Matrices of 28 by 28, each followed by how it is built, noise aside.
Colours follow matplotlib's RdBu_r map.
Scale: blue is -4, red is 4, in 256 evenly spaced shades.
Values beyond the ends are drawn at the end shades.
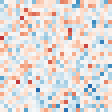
Hankel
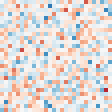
noise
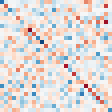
diagonal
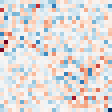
block diagonal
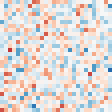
noise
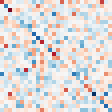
diagonal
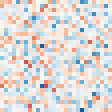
repeating rows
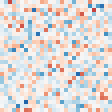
noise
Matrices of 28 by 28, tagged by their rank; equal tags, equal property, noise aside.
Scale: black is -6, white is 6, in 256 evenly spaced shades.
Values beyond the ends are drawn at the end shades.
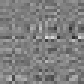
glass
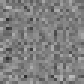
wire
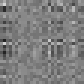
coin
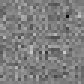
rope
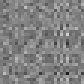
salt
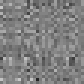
glass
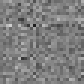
wire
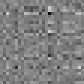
salt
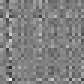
salt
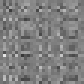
salt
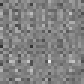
glass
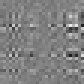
coin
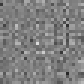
glass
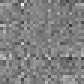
glass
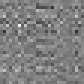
glass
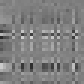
coin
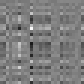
coin
